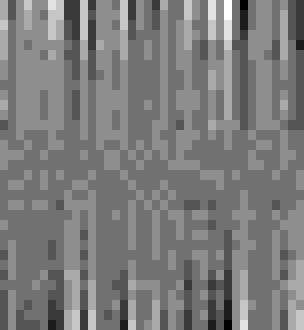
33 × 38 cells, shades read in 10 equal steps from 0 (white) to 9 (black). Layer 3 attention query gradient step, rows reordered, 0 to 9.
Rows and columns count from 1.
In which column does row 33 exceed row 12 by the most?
29
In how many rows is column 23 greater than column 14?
6
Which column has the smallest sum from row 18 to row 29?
38
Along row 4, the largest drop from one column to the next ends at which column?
11
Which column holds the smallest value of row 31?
31
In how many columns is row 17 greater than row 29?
11
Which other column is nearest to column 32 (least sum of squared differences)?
15
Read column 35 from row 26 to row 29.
4 4 4 5
